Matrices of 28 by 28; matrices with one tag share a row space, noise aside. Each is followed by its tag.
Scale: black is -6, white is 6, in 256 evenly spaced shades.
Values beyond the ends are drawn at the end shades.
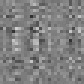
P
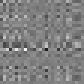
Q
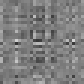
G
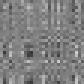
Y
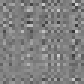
Y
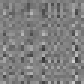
Y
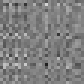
Q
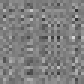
Y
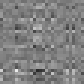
G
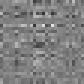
G
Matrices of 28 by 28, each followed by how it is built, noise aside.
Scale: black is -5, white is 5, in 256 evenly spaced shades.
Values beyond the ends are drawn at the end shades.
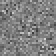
block diagonal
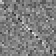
diagonal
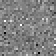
sparse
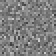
low rank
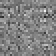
low rank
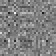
low rank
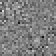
block diagonal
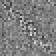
banded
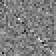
diagonal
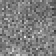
smooth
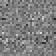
uneven rows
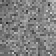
smooth
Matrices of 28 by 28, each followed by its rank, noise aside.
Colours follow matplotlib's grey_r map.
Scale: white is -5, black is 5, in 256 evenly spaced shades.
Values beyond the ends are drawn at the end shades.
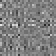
three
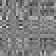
three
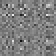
two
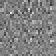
four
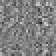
five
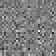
five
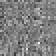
five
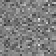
five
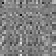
three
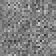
five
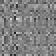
three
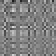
two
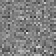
four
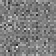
five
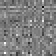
three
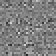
five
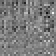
three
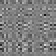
two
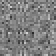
four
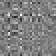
two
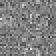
five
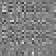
three
